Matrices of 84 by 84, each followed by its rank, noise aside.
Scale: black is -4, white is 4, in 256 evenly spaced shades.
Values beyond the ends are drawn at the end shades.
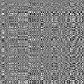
four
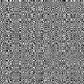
four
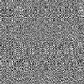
five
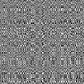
four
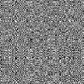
seven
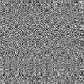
seven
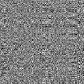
seven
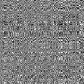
six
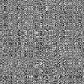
seven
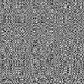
six
